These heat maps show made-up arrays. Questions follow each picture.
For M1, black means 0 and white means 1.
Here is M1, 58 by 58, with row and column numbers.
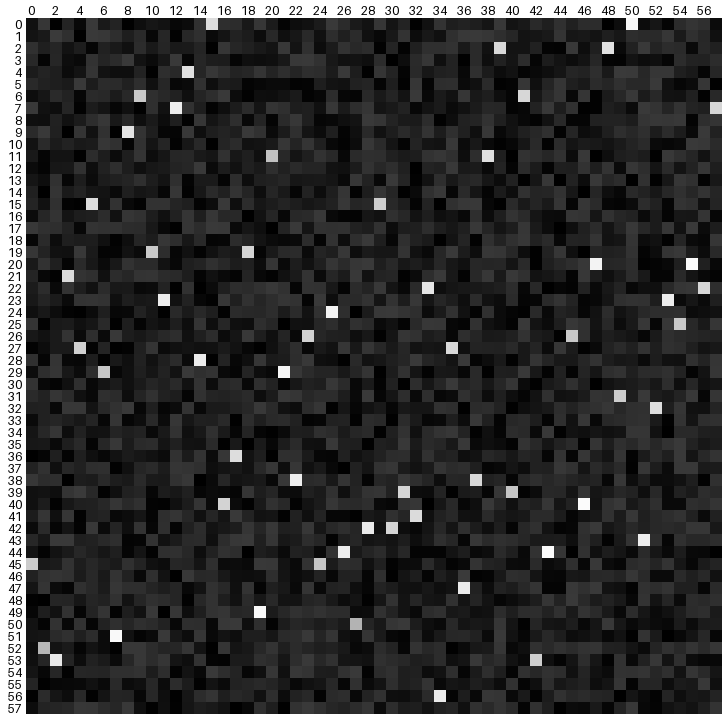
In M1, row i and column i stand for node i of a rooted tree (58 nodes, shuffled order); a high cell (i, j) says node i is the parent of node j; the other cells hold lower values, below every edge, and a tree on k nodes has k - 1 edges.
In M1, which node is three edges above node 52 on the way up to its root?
6
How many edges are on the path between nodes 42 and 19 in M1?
6
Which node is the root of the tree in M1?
44
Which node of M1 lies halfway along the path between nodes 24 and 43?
26
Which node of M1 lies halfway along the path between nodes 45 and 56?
11
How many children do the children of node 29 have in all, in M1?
3
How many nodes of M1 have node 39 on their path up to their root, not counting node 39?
8
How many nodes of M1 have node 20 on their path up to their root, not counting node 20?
4
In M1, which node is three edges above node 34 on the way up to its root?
38
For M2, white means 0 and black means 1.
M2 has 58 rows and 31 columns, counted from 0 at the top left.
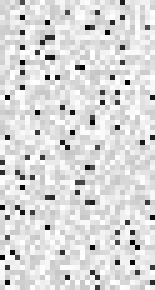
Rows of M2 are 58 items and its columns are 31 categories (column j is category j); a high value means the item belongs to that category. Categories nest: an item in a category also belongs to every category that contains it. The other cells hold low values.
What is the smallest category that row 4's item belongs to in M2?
22
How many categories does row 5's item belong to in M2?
3
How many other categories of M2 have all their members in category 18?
3
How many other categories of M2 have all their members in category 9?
3
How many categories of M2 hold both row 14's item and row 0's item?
1
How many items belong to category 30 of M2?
5
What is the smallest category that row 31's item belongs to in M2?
5
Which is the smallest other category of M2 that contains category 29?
17
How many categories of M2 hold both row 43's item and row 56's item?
2
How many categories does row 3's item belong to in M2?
2
